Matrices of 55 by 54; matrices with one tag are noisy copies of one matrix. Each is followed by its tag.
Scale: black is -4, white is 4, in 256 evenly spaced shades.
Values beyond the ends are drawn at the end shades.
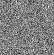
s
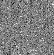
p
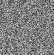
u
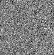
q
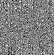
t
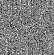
t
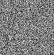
u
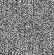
t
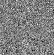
u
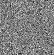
s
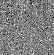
p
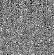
p
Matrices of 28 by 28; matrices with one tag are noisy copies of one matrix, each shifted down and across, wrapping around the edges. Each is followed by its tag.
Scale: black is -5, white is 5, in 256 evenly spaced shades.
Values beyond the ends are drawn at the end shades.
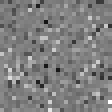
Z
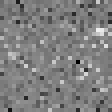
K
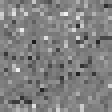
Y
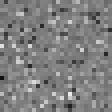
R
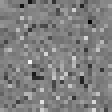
Z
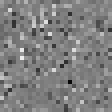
Z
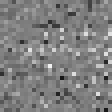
Y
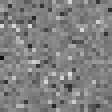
R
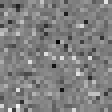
R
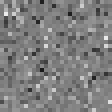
Z
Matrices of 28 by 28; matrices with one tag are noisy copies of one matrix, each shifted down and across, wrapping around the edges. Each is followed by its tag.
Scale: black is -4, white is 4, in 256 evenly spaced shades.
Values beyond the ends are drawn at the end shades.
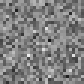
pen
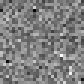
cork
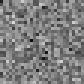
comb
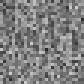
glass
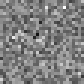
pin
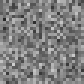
glass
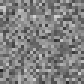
cork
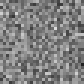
pen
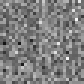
glass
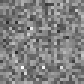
pin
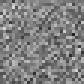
cork
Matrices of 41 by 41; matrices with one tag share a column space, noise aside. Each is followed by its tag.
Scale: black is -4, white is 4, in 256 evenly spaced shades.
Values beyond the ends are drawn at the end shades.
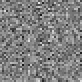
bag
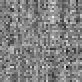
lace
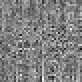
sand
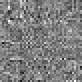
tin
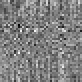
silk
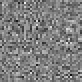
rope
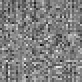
lace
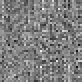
lace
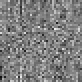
sand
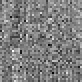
lace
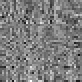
tin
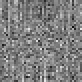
sand
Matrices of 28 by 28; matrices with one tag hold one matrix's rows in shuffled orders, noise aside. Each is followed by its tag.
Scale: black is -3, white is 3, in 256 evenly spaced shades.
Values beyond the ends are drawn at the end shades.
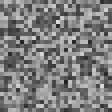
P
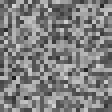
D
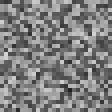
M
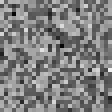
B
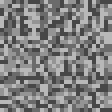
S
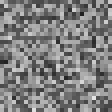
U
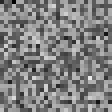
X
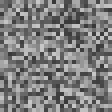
U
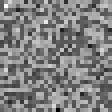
P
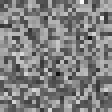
S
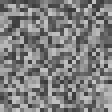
S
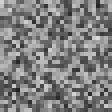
M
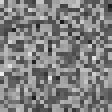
B
